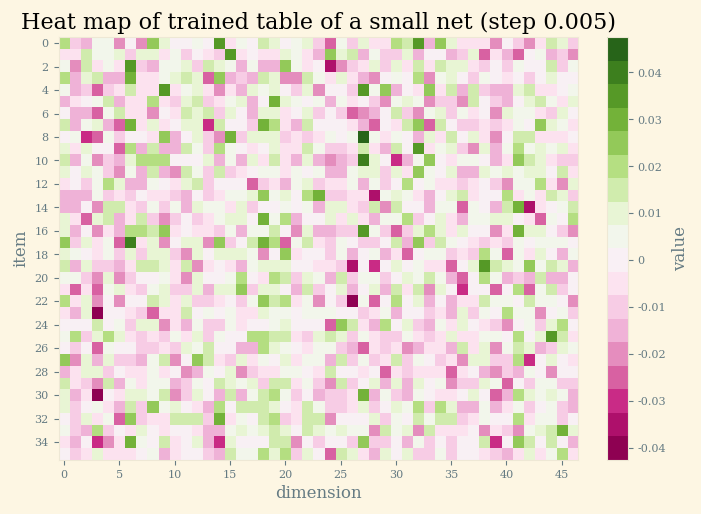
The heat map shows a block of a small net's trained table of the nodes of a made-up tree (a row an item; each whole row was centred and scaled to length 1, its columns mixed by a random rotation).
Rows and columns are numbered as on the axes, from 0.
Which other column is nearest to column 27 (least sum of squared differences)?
9
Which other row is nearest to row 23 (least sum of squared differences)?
26
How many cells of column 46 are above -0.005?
18
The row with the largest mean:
25
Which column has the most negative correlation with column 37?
14
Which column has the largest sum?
19
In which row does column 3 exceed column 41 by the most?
33
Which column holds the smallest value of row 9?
5
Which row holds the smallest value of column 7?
0
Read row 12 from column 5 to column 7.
0.01 -0.015 -0.015
